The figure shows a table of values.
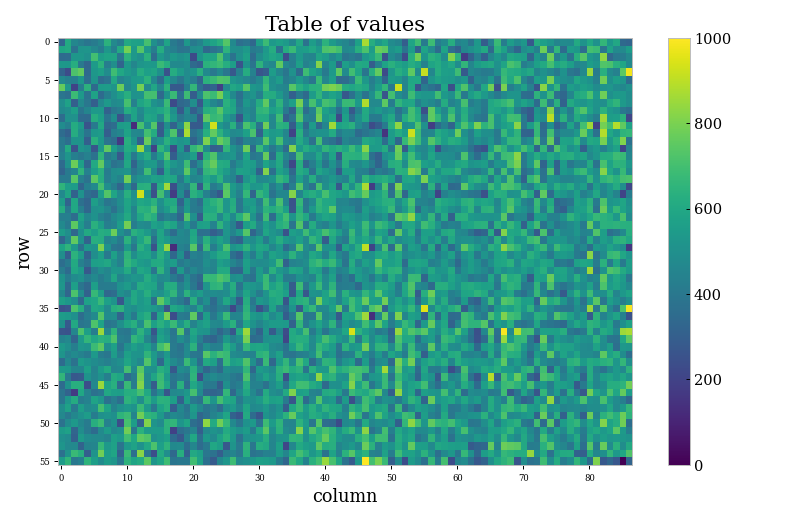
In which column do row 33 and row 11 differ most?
56
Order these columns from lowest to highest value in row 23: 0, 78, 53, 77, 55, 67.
0, 55, 78, 77, 67, 53
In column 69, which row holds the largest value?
38
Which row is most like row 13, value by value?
50
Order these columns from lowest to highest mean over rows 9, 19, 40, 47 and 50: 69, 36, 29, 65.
29, 69, 65, 36
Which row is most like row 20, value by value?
14
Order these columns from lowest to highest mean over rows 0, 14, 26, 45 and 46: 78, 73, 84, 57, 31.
57, 78, 31, 73, 84
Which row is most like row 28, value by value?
30
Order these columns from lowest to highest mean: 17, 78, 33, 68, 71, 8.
17, 71, 8, 78, 33, 68
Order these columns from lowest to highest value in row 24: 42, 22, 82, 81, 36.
42, 81, 22, 82, 36
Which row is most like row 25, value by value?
39
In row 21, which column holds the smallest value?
35
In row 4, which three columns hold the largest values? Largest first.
86, 55, 80
